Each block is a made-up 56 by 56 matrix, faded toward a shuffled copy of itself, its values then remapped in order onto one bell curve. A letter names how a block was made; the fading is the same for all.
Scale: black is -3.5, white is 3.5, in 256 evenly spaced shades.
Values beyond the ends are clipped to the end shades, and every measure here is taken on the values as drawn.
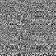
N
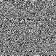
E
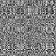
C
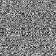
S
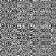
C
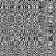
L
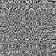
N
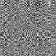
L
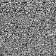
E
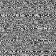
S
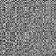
L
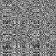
L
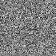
E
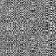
L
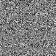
E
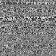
S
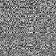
N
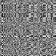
C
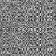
L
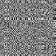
L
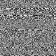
S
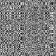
L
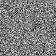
E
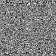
E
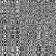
C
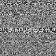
S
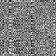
L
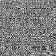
N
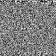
E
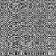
C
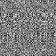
N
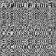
C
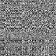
N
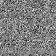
E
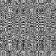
L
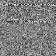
S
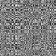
C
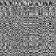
C
